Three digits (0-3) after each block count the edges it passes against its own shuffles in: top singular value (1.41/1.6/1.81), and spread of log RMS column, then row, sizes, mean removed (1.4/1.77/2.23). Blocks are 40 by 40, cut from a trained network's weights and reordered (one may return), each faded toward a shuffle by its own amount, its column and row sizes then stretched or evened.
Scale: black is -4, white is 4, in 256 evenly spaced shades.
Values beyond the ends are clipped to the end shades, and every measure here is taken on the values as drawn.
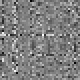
3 3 0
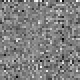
0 1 1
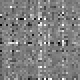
2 2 3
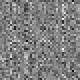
3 3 0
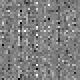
0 3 0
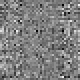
3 3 1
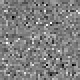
0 0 2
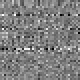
3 1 3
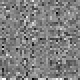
3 2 0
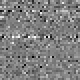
1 0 3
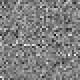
2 0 2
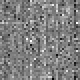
1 2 0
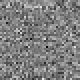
2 0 2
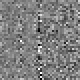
1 3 0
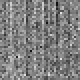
3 1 0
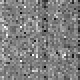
2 2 0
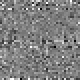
0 0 3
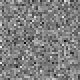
0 1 0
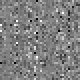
0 3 0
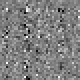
1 2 1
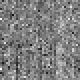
1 0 0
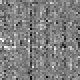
2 2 1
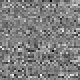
1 0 3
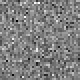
0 0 0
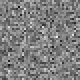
1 1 0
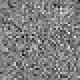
1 1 1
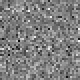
0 1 2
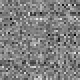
1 0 2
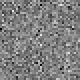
1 1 0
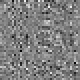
2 3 2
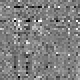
1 2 2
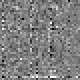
2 2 0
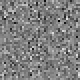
0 2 0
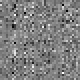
1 3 1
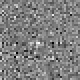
2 2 2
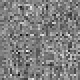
1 2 2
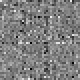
0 1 2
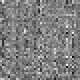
2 3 0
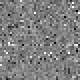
0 1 0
